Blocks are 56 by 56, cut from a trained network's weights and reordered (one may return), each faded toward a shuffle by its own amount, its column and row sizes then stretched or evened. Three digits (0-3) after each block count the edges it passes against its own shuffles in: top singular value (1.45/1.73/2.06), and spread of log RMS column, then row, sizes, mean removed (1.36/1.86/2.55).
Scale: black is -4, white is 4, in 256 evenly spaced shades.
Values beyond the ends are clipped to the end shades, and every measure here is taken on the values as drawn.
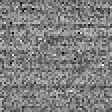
1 1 1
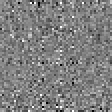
1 1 2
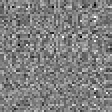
3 1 2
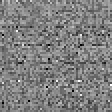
0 2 2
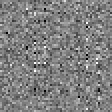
2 2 1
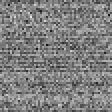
2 0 0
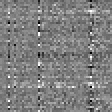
2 3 1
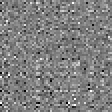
3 2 1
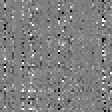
1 3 0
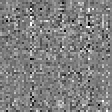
0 3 2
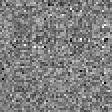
2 0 1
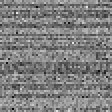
3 1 0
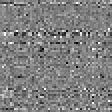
3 1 3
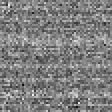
2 2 1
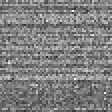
3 1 1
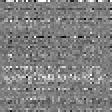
2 2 3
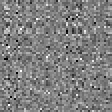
3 2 0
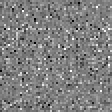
1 0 1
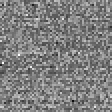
0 0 1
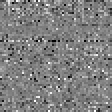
1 0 2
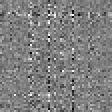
1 3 2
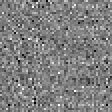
3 1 1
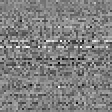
1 0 3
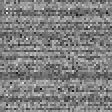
3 1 0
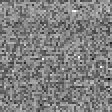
0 1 1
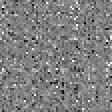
1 2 0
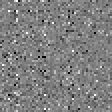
0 1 1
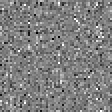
2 2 0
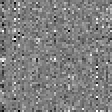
1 3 1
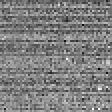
3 2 0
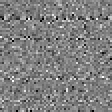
3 0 2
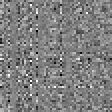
1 3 2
